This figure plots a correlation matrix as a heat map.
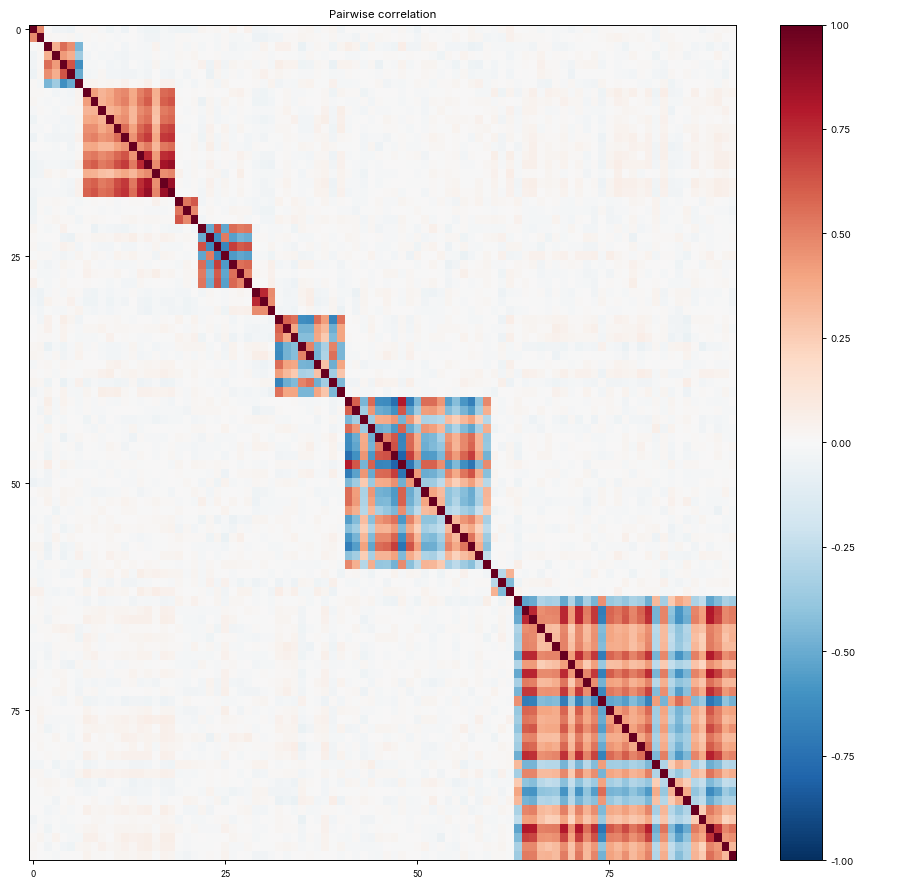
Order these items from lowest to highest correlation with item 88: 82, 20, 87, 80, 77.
20, 87, 82, 77, 80
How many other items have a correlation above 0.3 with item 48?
7
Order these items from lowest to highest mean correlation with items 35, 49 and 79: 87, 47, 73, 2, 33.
33, 2, 87, 73, 47
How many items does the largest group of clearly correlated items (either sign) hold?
29
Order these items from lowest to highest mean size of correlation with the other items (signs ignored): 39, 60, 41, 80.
60, 39, 41, 80
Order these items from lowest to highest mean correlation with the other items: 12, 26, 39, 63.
63, 39, 26, 12
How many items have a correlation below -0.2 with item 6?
4
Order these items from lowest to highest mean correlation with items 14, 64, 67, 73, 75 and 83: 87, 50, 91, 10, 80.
50, 10, 87, 91, 80
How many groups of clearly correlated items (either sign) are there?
10
